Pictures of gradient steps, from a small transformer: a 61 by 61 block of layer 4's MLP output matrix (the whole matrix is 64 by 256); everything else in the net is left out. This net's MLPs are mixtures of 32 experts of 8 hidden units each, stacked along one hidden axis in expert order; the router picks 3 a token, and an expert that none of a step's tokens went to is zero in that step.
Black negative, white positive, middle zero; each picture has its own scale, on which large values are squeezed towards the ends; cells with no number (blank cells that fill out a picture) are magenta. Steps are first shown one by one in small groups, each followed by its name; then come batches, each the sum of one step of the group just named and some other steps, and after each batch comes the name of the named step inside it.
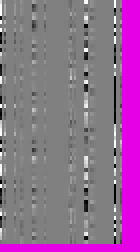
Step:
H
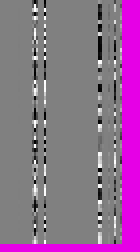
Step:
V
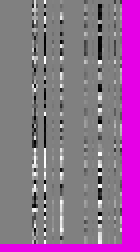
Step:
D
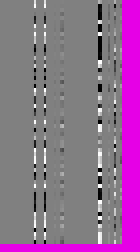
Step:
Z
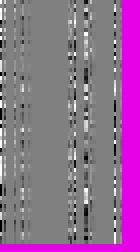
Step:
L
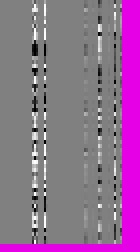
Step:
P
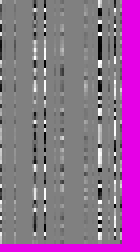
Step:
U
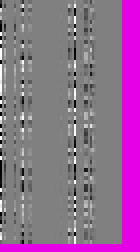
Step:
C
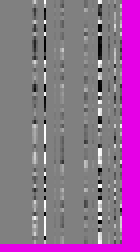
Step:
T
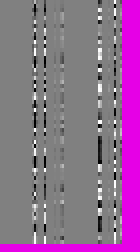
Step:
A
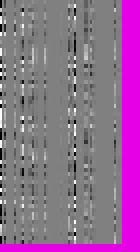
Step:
C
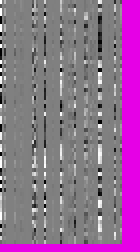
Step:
D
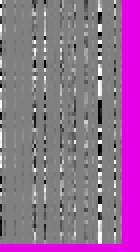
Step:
A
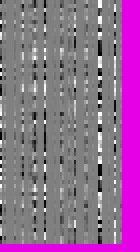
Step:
U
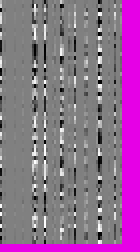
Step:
P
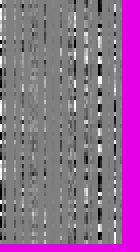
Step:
L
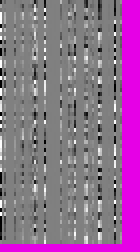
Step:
V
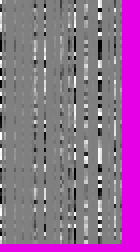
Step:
U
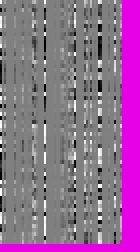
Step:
T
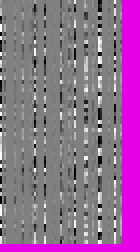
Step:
A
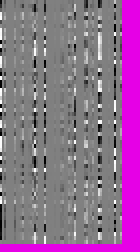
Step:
A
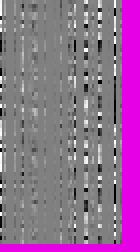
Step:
H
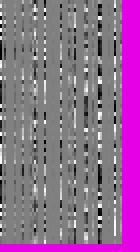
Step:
V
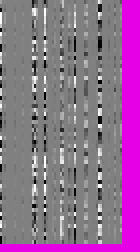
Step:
D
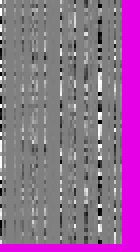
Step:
L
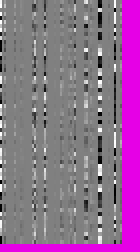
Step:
H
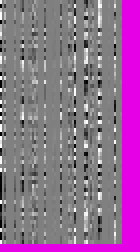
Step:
C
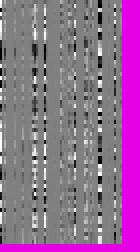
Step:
P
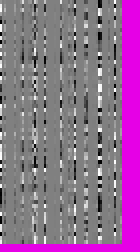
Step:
A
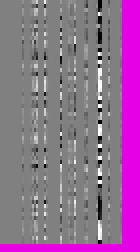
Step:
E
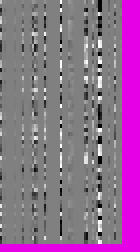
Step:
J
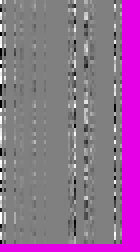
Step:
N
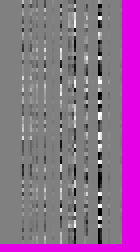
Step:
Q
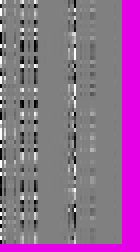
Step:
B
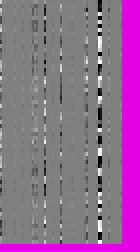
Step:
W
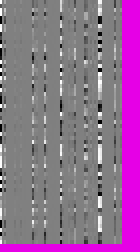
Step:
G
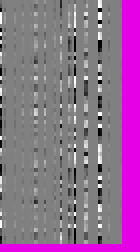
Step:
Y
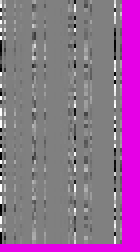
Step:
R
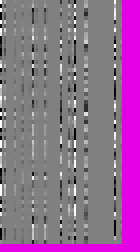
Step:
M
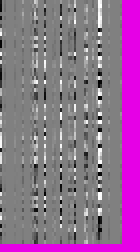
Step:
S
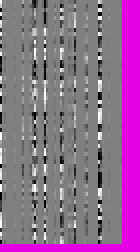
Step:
Q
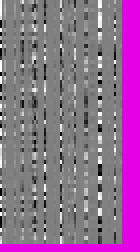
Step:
B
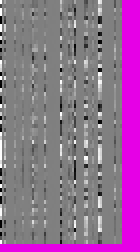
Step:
G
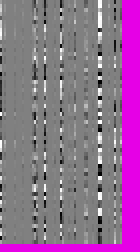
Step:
S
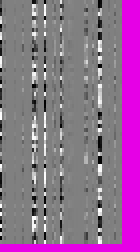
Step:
J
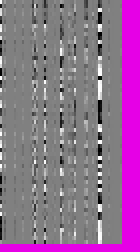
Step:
E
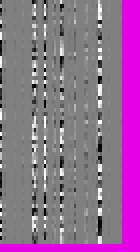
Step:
S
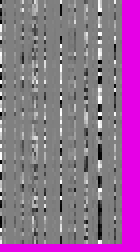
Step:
S
